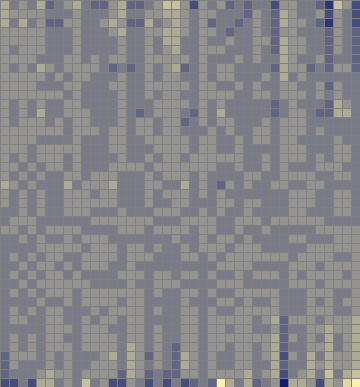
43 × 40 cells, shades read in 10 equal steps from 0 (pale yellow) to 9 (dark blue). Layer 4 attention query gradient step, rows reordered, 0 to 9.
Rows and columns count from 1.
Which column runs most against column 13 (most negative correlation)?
25
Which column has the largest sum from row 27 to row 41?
32
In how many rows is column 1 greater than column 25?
15
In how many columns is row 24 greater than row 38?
20
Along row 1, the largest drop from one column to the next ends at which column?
38
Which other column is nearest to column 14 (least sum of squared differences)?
19
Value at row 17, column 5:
4
